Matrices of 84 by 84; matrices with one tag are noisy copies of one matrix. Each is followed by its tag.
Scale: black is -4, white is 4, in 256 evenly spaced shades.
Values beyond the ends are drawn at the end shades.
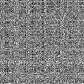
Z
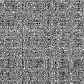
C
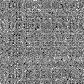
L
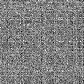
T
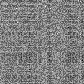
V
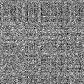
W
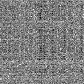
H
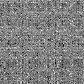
C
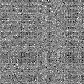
V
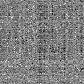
H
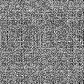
T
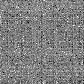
T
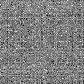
T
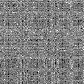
C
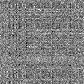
L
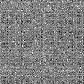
T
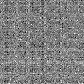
Z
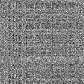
L
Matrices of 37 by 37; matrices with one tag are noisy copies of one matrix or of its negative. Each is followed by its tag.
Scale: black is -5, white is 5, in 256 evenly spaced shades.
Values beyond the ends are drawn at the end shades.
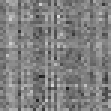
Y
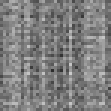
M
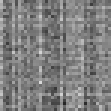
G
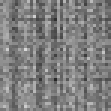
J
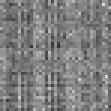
Y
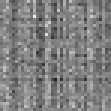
J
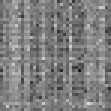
M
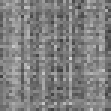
M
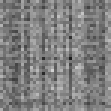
M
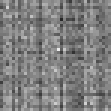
G
